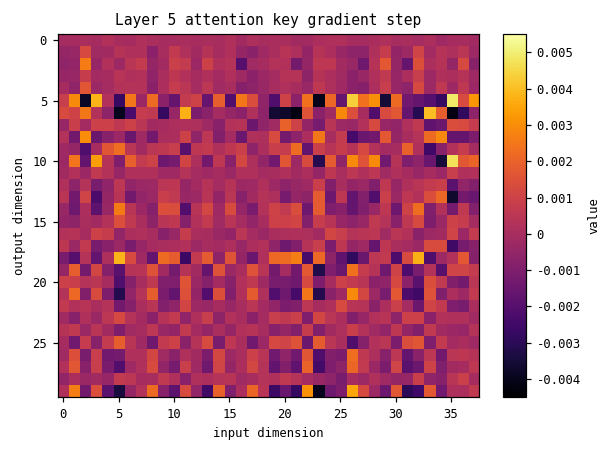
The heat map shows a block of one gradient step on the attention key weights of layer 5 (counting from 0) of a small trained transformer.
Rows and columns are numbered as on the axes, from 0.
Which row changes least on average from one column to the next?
0
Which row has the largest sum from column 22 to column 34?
6
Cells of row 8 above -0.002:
37
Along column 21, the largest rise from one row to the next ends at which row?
7
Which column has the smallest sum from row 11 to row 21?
35
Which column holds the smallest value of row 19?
23
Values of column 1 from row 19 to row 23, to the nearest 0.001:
0.002 0.001 0.002 0 -0.001
